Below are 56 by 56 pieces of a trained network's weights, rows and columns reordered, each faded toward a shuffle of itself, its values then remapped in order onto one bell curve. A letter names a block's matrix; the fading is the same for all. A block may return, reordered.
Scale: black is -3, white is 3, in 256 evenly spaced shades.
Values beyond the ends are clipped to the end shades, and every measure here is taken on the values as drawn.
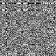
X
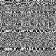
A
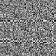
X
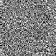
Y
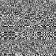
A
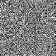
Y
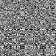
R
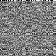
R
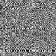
X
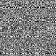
R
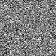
Y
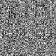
Y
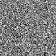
Y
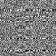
R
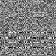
R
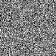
Y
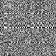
R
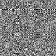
X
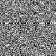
X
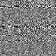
A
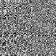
X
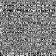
A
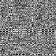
X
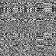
A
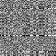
R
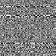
A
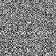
Y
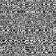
A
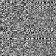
X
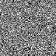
Y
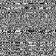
A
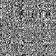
X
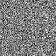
Y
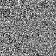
Y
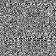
A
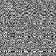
R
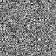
Y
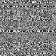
A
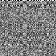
R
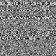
A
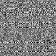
A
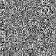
Y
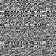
R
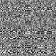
A
